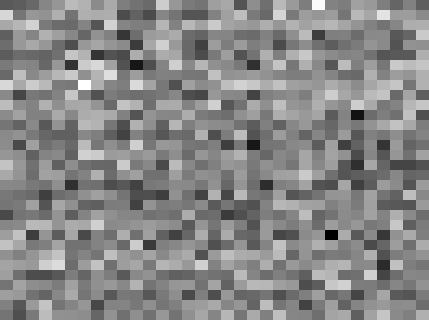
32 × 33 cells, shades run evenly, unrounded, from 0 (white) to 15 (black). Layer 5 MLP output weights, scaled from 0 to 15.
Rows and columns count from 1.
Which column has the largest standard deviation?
11
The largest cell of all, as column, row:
26, 24
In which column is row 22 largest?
18
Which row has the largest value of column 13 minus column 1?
17
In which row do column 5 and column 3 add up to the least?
27
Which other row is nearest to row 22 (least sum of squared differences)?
13
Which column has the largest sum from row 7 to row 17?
28
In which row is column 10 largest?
4
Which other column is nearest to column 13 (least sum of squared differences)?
23
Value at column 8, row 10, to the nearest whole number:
10
